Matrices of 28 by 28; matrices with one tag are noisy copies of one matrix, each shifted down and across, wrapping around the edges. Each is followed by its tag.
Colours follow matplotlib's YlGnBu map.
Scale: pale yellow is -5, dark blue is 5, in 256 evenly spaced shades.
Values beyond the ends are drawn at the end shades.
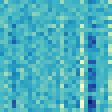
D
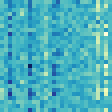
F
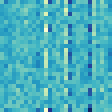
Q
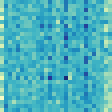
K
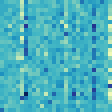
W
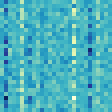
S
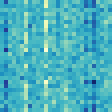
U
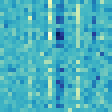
D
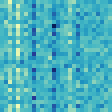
F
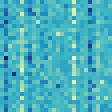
S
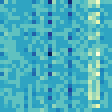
K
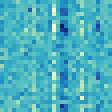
D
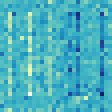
U
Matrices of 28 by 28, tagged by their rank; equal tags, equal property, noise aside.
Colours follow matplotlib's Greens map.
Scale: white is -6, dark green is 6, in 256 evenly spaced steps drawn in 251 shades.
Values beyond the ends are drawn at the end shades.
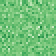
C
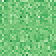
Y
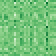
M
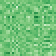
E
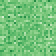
Y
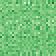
C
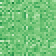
C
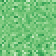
Y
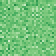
C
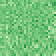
C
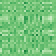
E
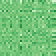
E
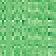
M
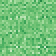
E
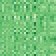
M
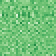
Y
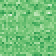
Y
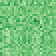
Y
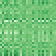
M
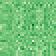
Y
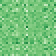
M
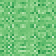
E
